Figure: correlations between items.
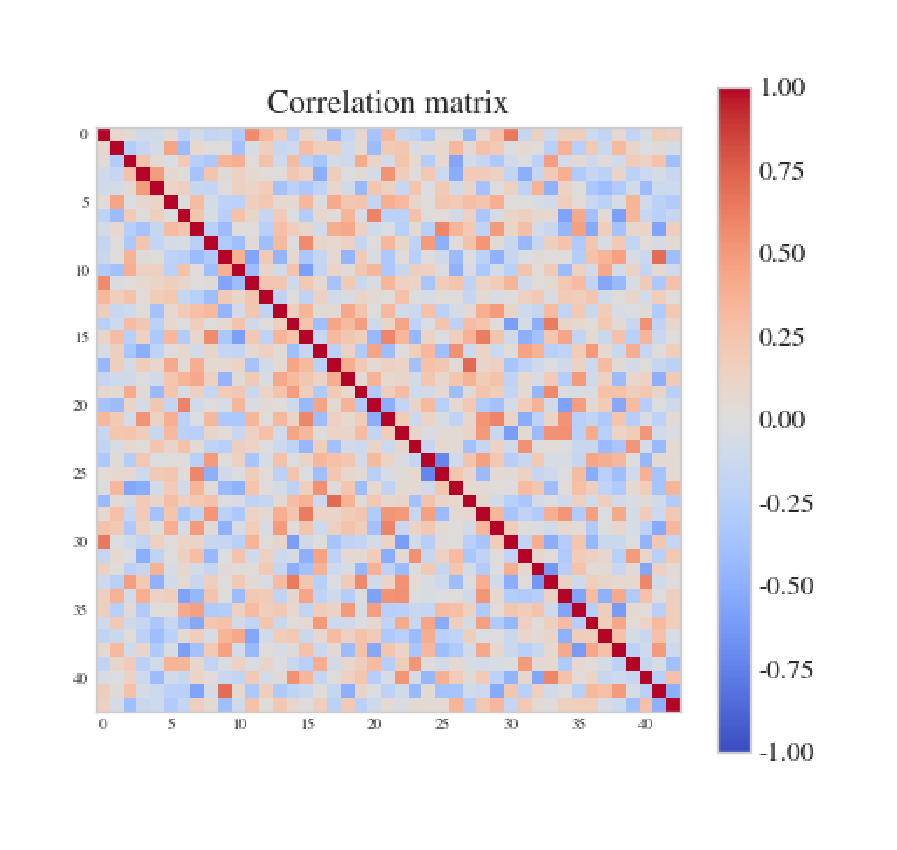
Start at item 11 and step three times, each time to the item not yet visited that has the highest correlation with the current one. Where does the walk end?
32
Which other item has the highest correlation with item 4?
3
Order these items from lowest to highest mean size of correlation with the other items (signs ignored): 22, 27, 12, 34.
12, 27, 22, 34
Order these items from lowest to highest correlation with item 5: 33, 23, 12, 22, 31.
33, 31, 23, 12, 22
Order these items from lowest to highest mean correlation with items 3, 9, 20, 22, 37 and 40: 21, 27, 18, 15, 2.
21, 15, 18, 27, 2
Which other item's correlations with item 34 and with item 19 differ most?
37
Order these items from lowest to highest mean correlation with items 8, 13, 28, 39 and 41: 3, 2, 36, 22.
2, 3, 22, 36
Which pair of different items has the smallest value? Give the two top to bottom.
24, 25
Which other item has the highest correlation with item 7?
25
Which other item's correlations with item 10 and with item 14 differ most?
15
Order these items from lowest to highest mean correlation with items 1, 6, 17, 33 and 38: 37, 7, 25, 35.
35, 25, 7, 37
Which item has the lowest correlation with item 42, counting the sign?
41
